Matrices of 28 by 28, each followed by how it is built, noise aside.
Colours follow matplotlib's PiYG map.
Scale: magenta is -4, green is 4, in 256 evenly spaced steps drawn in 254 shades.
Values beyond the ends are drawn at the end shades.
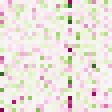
uneven columns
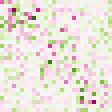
block diagonal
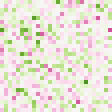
Toeplitz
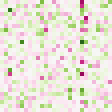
uneven columns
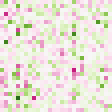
uneven columns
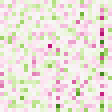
uneven columns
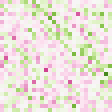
Toeplitz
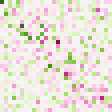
banded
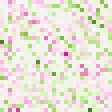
Toeplitz
